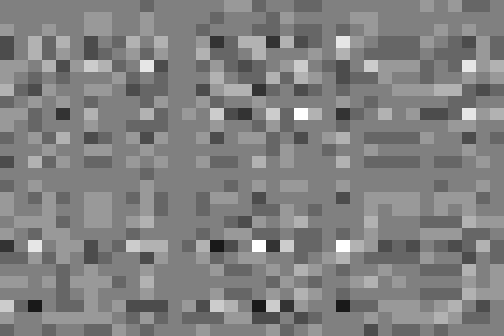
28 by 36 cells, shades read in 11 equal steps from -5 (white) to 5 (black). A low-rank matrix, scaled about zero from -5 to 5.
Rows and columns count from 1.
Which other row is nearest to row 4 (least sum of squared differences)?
12
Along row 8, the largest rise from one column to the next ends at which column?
19
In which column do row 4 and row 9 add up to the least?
25
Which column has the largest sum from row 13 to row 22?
20
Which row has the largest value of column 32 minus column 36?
10
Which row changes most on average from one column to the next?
21
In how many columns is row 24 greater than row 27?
8
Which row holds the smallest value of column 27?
6
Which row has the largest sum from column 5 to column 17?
22
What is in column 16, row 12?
2
